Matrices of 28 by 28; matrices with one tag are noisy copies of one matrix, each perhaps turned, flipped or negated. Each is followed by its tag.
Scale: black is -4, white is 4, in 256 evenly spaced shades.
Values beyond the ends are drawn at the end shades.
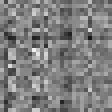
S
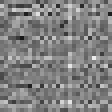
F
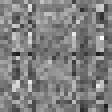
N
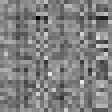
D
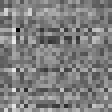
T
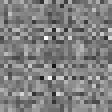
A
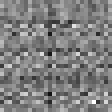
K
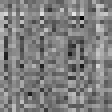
T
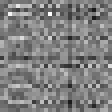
F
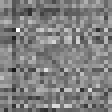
T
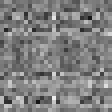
N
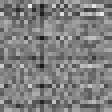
F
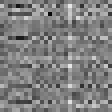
F
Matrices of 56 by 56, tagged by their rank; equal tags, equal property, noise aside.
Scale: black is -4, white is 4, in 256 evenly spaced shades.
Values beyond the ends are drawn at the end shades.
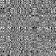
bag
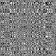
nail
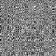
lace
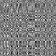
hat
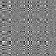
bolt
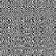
nail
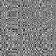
nail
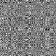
bag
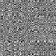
bag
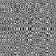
nail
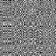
nail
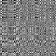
hat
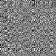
bag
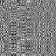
bag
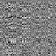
nail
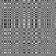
bolt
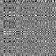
hat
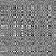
hat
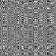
nail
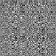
lace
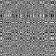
bolt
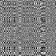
hat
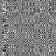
bag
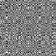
nail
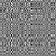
nail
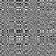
hat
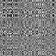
nail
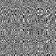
nail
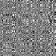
lace
